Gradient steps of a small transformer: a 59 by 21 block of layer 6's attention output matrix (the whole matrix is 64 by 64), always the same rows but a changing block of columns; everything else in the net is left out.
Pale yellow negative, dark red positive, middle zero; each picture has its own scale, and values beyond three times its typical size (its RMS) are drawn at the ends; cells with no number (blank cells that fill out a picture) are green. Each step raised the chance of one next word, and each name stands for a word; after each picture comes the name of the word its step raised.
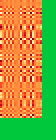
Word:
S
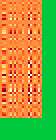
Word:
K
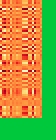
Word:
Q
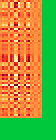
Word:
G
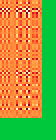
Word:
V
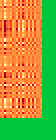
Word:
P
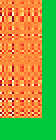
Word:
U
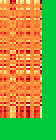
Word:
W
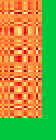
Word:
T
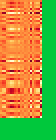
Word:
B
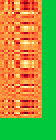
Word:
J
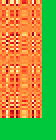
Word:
W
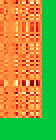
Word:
B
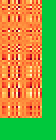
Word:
Q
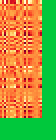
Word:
W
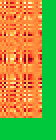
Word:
G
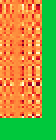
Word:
T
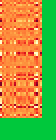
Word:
T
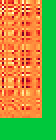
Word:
V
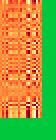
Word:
W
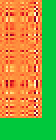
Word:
U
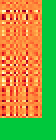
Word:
K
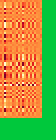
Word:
G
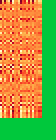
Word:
W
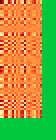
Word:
W
